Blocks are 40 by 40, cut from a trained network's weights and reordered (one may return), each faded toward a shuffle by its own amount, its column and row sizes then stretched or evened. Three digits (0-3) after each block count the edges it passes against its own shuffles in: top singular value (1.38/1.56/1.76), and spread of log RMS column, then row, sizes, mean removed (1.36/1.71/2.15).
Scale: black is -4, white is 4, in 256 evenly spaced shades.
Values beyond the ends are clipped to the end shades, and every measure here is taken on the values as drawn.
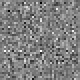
0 2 1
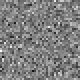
1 0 0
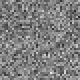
3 0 0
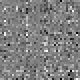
0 3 3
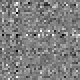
1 2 2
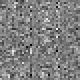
2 2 1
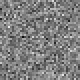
1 0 0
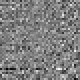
2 2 1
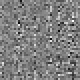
0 3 0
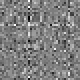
3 3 1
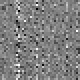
1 3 0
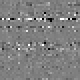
3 0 3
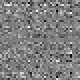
2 2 3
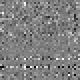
1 2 3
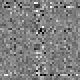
1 2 2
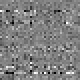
3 2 3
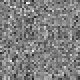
2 2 0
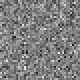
0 1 1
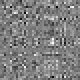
3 3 3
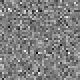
1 1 0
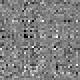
2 2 3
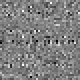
0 1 2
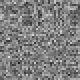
2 0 0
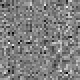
1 3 1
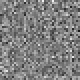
2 2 0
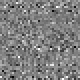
2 0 3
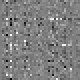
2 3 1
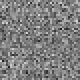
2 1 1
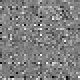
0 2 3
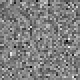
0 1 1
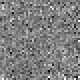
0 2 1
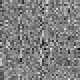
2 3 0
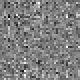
2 3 2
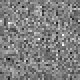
1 1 1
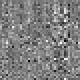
3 3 2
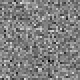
0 0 1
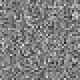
0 0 0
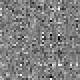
0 2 1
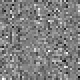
0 3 0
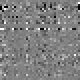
1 2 3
